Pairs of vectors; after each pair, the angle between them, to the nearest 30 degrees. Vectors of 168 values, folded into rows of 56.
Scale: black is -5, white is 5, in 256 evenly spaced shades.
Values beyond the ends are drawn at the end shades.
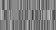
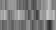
90 degrees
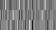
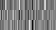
30 degrees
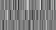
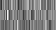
60 degrees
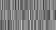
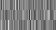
150 degrees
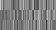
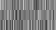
60 degrees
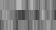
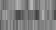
30 degrees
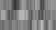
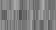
150 degrees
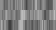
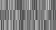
120 degrees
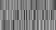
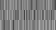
30 degrees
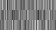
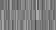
120 degrees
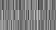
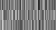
60 degrees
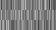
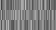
30 degrees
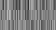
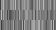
120 degrees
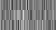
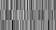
60 degrees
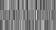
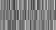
120 degrees
